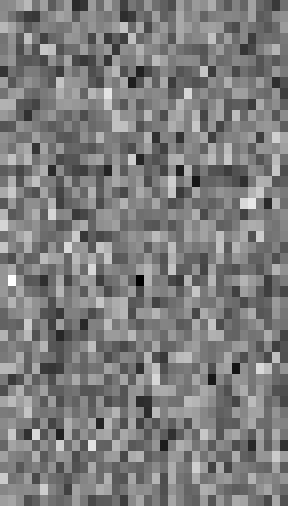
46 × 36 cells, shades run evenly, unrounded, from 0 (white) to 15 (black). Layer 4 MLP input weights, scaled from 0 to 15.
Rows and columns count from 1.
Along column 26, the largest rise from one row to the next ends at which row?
8
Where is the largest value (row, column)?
26, 18
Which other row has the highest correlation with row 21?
37
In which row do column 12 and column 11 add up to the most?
6
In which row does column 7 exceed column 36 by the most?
34
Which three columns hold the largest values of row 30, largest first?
11, 7, 28
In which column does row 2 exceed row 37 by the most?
4
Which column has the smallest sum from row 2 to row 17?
15
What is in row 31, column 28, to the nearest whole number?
5
